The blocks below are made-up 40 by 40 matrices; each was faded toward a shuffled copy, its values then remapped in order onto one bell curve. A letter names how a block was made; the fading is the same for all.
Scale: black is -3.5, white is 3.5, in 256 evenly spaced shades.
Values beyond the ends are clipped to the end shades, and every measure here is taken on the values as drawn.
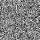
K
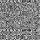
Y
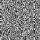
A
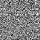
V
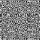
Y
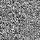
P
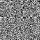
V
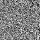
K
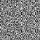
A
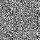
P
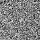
K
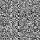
A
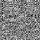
A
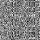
A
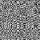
Y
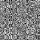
A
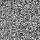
P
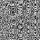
A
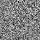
K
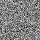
K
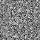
P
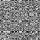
Y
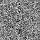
K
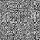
A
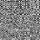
Y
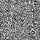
K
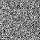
V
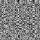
A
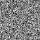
P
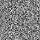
P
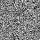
K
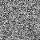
K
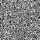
P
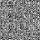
A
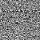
V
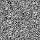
P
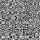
Y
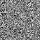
P
